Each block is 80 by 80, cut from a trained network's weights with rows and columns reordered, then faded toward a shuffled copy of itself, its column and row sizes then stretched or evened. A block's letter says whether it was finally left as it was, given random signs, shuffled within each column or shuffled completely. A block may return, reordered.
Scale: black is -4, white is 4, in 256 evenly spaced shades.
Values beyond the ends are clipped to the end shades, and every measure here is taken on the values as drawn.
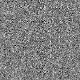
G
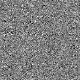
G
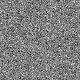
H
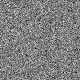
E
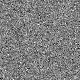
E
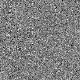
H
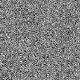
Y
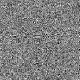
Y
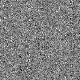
H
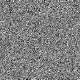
G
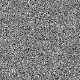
G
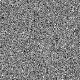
H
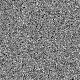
E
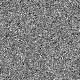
E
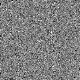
H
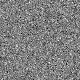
E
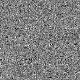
G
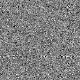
G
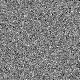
E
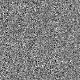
G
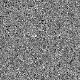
G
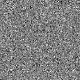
G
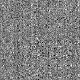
Y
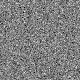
E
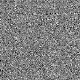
G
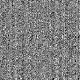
Y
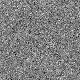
E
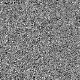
G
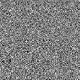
Y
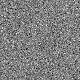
E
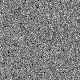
E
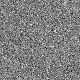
E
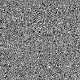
G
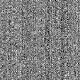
Y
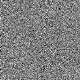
H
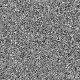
H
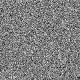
E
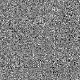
G
